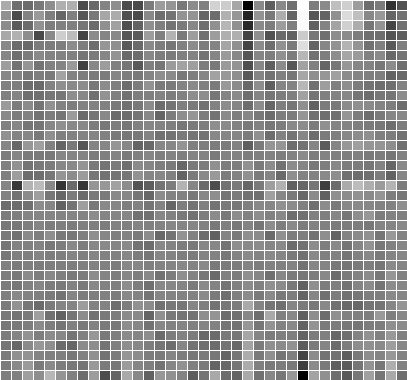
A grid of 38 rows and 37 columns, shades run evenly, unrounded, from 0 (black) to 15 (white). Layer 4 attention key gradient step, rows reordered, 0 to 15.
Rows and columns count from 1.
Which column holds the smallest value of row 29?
28
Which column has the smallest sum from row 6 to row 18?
23
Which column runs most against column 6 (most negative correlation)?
4
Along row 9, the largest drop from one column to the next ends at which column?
29
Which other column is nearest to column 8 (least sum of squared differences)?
13
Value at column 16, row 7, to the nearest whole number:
9
